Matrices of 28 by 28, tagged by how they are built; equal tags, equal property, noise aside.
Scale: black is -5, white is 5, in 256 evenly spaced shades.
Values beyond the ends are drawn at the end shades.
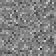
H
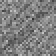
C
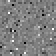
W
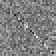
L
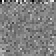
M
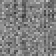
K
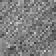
C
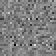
M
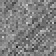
C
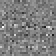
M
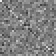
L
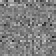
M
